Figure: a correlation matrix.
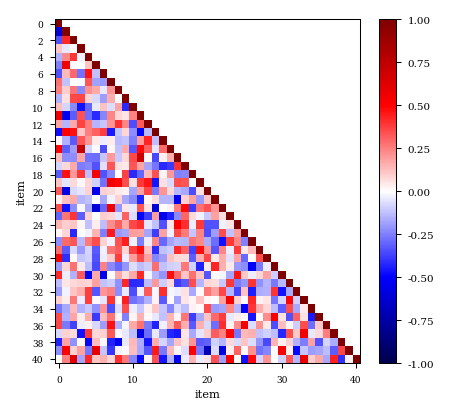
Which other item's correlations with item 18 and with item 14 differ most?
39
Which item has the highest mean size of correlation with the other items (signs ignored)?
11
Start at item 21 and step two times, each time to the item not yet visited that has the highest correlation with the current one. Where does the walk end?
35
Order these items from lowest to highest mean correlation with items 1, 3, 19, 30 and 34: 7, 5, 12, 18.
7, 5, 12, 18
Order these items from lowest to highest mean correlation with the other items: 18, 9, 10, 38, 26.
38, 10, 18, 26, 9
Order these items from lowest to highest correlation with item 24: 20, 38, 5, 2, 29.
20, 29, 38, 5, 2
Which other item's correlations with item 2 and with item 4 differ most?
14
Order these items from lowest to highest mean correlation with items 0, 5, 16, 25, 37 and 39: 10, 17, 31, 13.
13, 31, 17, 10
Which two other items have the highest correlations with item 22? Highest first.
7, 17
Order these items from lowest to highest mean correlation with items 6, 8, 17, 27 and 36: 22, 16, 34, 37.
34, 37, 22, 16
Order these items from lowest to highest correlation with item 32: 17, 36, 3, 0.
0, 36, 17, 3
